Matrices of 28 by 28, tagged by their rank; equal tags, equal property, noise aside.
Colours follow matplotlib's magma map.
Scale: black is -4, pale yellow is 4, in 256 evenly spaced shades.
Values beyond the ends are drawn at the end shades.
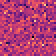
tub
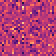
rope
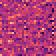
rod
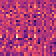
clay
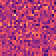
tub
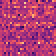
rope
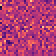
rod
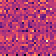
clay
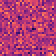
tub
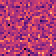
tub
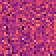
tub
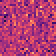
tub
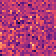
rod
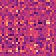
rope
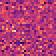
rod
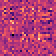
clay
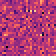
rope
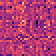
rope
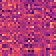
rope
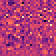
rope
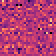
rope
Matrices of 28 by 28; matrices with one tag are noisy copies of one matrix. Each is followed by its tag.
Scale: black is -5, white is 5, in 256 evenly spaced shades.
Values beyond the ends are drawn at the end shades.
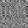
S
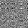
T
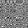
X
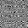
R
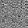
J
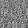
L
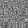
L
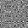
R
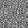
L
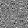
T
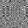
S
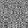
L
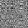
T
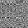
X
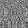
L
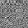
X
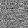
T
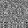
L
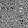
T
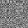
X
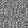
L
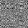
T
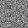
R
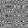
R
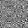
R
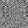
S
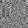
S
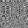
S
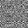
R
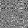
T
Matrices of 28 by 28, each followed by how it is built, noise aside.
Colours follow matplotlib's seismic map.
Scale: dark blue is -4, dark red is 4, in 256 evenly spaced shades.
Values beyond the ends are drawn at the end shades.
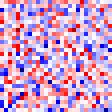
repeating columns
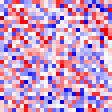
Toeplitz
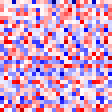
repeating columns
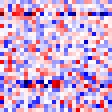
uneven rows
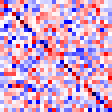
diagonal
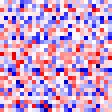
repeating columns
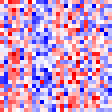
blocks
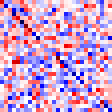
diagonal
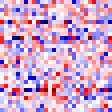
uneven rows
